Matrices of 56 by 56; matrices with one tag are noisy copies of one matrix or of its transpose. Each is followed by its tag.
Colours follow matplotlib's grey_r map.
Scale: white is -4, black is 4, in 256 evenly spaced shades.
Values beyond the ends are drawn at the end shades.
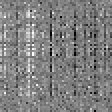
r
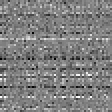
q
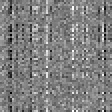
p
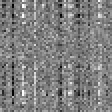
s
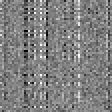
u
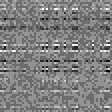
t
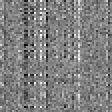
u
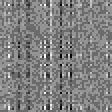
t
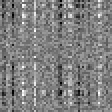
s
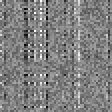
u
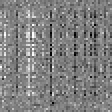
r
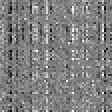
p
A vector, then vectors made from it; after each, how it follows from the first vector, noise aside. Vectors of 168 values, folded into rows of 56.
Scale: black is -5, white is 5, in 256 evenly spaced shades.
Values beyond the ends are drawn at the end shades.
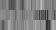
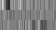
reversed, partly zeroed.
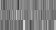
wrapped around, negated, partly zeroed.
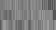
wrapped around, shrunk.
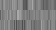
wrapped around, shrunk.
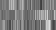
negated.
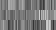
negated.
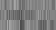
wrapped around, shrunk.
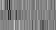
reversed, partly zeroed.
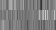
negated, partly zeroed.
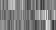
negated.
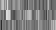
wrapped around, negated.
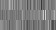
negated, partly zeroed.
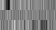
reversed, partly zeroed.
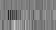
reversed, partly zeroed.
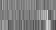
negated, partly zeroed.
